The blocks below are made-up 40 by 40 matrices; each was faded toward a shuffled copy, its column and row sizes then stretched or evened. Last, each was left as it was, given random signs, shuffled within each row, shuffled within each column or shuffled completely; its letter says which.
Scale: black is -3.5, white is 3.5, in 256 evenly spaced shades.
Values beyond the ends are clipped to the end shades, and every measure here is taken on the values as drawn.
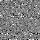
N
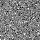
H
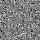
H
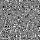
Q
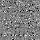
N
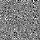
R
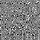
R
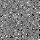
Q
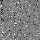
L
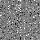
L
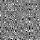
R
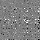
Q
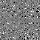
Q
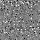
N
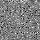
N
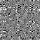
R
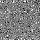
N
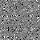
Q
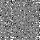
Q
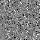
L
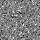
H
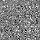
Q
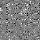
R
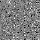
Q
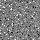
H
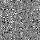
Q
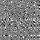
R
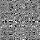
R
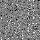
L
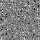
L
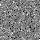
H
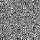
R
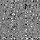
R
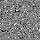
N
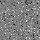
L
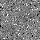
H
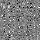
Q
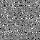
N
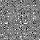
R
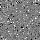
H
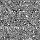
N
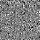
R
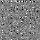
Q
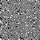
Q
